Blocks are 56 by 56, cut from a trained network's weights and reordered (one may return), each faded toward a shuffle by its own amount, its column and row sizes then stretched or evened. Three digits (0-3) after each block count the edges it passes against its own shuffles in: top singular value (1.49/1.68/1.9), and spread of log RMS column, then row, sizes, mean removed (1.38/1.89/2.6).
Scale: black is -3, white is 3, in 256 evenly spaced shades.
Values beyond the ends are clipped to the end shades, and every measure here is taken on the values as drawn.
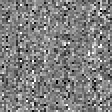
0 3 0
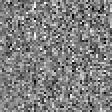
0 2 0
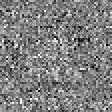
0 1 2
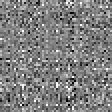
2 3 2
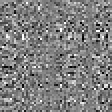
3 3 2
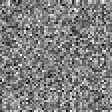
1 1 0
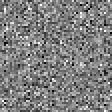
1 2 0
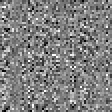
1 3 0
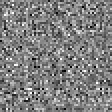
1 0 3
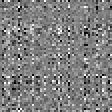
3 3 3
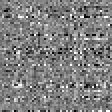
1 2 3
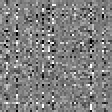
2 3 2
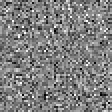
0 1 1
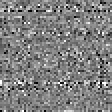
0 1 3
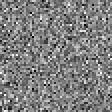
0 1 0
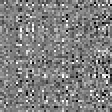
3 3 2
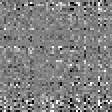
1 3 3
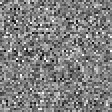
0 0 2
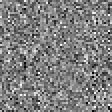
1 2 0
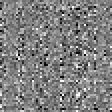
1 3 1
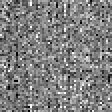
1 2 1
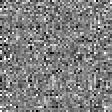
2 2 2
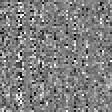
0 3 0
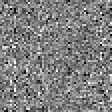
0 2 0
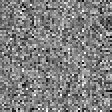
1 2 1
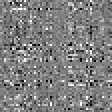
3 3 3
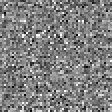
2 1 2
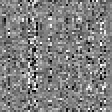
2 3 1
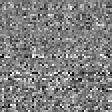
0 0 3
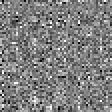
2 2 2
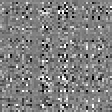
1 3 3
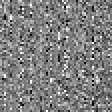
2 3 0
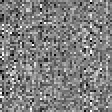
0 3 0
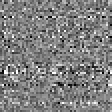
1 1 3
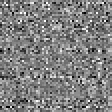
2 0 3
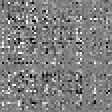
0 3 3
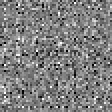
1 2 2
